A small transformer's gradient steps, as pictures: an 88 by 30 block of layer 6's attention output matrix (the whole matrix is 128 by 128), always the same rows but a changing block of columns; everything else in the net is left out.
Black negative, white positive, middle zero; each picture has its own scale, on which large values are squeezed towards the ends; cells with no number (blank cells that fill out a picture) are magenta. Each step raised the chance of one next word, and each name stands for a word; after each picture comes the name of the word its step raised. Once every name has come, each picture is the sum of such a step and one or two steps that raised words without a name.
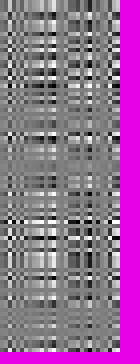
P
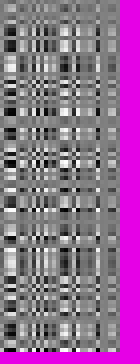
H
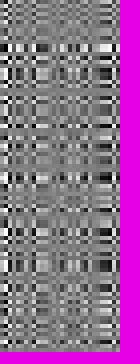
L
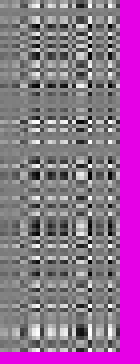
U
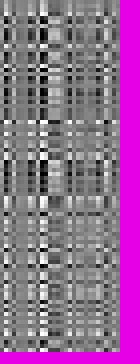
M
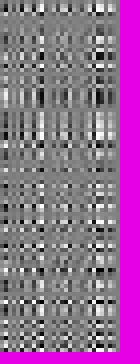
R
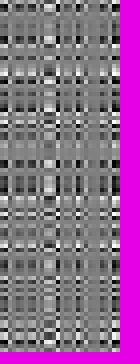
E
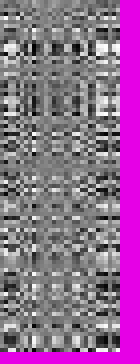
H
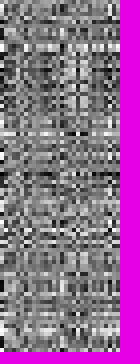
M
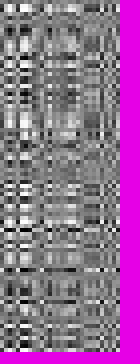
R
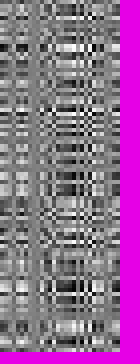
E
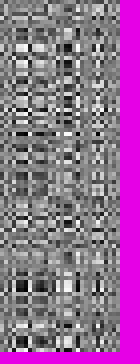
E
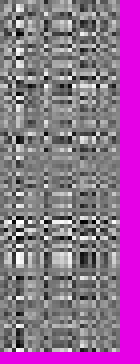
P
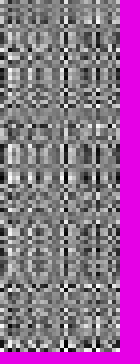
L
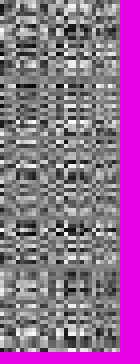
U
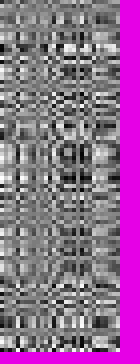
L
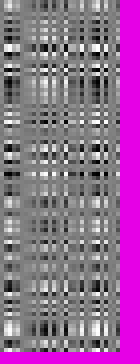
M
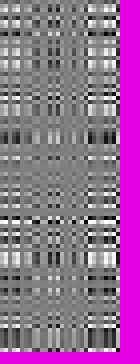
P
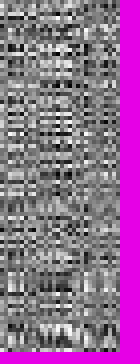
U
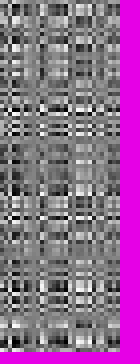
E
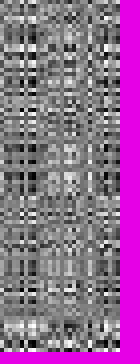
E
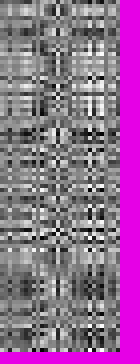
H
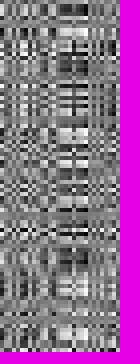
H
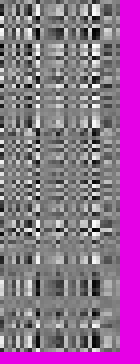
M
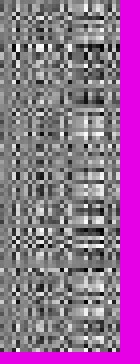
R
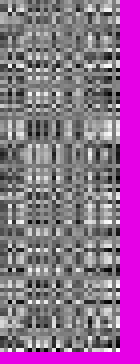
R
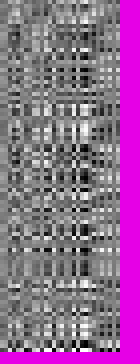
H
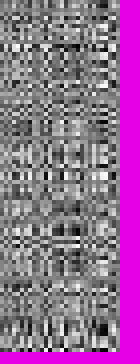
U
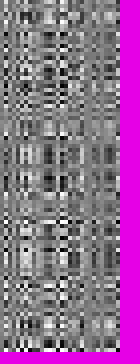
P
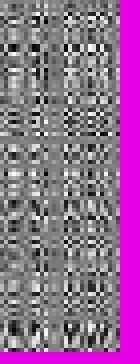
M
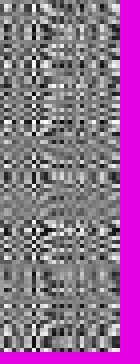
U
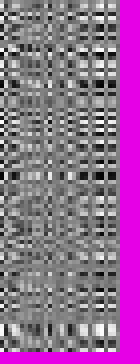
U
